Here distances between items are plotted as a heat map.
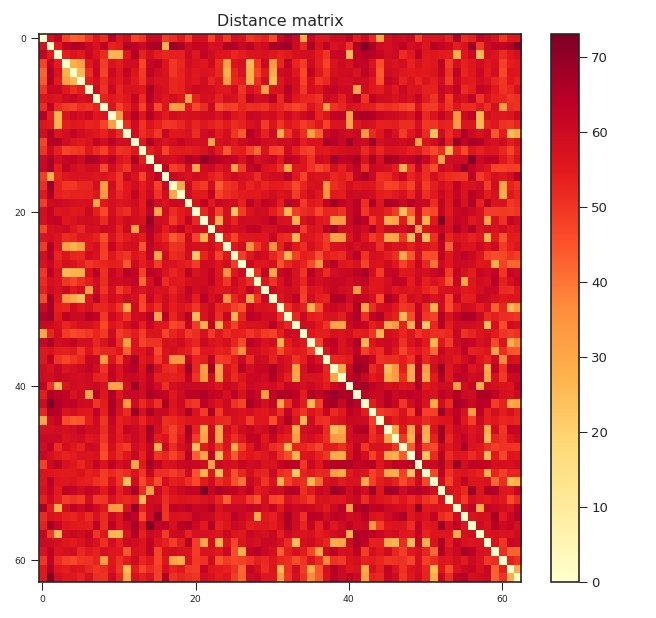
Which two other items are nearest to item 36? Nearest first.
59, 26
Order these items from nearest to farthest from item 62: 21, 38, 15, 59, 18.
59, 15, 18, 21, 38
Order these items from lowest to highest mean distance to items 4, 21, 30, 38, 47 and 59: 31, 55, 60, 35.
60, 31, 35, 55
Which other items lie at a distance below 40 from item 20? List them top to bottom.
15, 25, 32, 47
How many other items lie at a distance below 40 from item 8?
4
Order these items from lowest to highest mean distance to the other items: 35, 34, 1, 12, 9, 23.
23, 34, 35, 9, 12, 1
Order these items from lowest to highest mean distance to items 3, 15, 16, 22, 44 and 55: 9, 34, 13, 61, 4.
34, 4, 13, 61, 9
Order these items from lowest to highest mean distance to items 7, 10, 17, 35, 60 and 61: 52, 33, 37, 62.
62, 37, 33, 52
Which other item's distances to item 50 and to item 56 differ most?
33
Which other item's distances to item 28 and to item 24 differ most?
55
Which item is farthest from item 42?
1
